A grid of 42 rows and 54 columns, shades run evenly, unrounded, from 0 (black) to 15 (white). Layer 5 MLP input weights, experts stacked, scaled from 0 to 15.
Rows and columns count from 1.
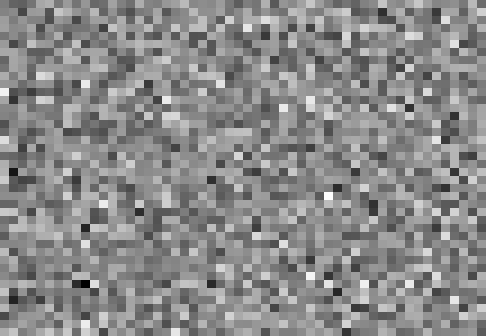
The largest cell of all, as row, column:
25, 37
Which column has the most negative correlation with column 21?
10
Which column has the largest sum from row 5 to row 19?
19
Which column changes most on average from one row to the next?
46
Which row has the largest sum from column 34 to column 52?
14
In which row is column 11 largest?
36
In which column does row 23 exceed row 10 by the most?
26
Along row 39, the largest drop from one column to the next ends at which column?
40
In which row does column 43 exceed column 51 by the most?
22
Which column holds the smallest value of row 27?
16
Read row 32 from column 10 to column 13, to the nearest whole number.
9 7 6 7
